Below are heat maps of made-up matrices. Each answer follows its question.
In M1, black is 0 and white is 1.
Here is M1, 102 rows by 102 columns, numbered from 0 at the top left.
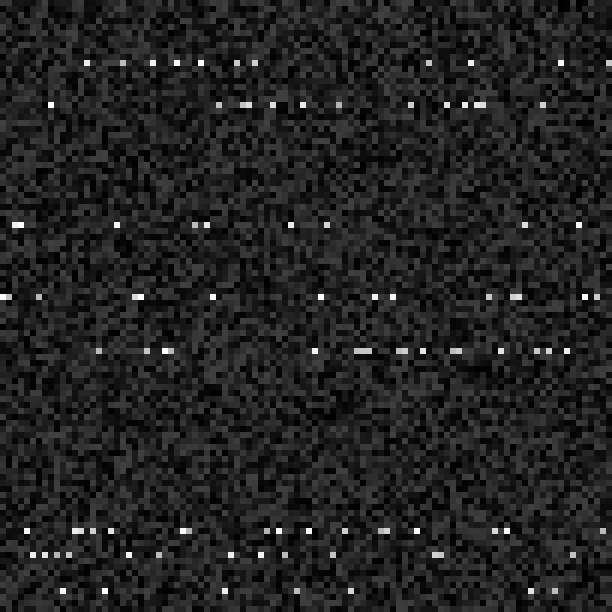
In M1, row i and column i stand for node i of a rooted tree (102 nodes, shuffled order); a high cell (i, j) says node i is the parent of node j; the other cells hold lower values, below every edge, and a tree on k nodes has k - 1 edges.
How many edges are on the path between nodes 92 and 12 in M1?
3
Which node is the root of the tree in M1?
98
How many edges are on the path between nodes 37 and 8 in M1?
3
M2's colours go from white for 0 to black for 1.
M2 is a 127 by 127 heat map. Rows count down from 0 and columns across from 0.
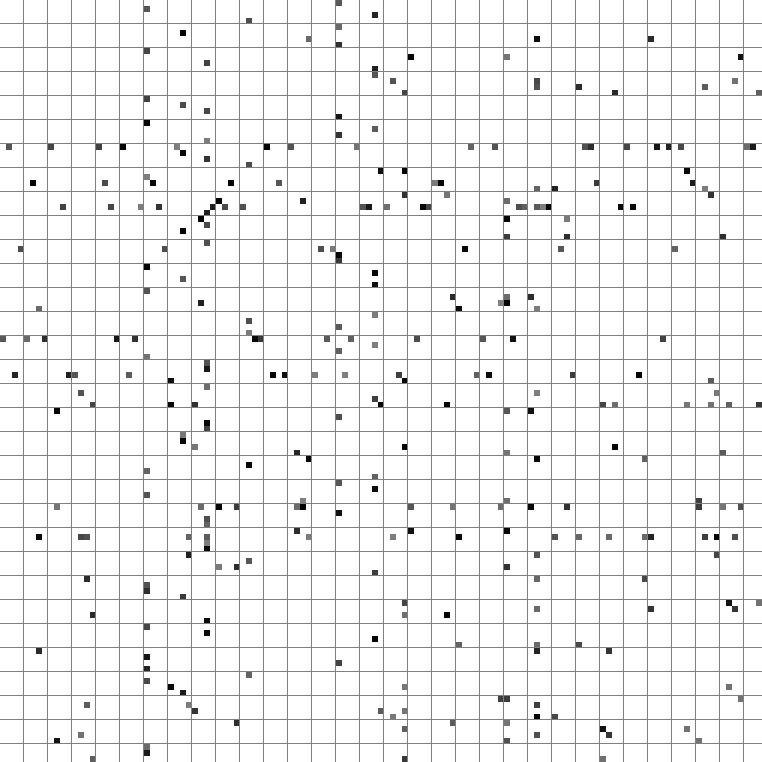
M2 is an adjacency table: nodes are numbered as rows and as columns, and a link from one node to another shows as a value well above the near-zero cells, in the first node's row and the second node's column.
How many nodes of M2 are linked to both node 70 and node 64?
1
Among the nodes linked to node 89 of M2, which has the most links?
node 34
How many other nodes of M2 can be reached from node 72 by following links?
9
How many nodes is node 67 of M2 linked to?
11
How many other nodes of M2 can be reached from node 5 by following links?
9
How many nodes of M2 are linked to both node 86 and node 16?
0
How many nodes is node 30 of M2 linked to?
9
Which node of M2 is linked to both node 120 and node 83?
node 84
